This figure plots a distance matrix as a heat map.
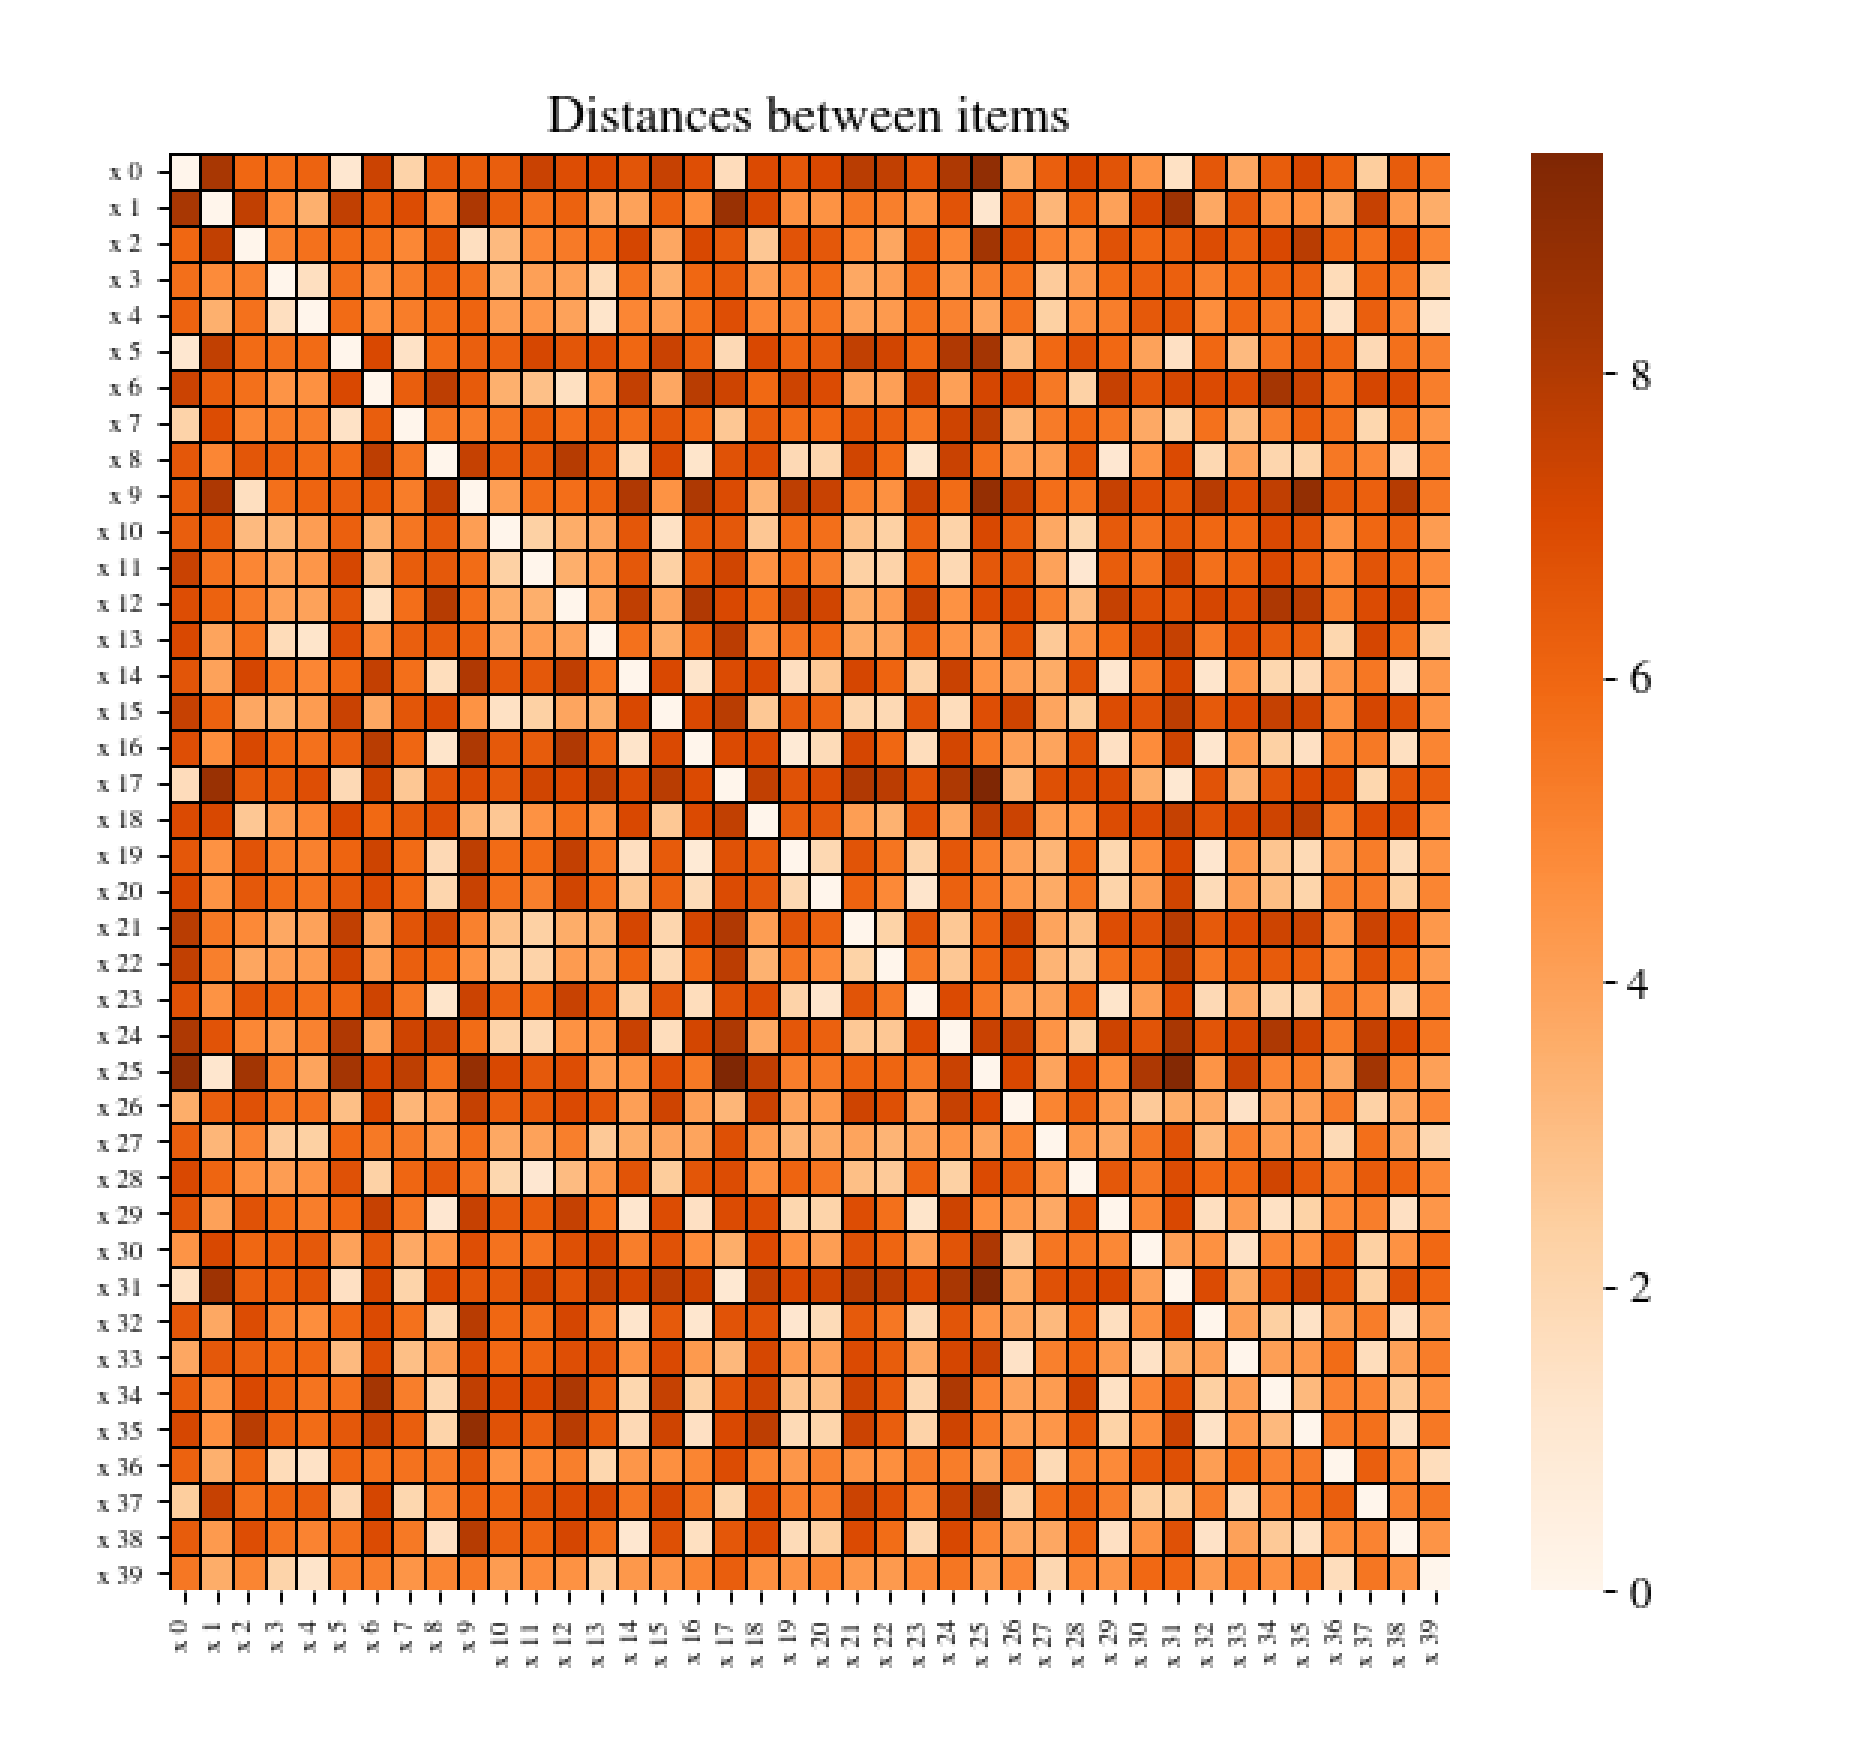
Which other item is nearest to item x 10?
x 15
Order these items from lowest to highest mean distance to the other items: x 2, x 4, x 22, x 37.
x 4, x 22, x 37, x 2
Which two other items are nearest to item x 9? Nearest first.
x 2, x 18
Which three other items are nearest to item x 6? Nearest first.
x 12, x 28, x 11
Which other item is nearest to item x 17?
x 31
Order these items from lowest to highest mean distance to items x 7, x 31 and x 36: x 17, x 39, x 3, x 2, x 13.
x 17, x 39, x 3, x 13, x 2
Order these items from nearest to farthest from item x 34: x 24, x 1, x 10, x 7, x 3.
x 1, x 7, x 3, x 10, x 24
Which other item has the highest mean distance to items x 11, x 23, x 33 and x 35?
x 9
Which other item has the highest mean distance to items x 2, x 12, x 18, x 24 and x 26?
x 25
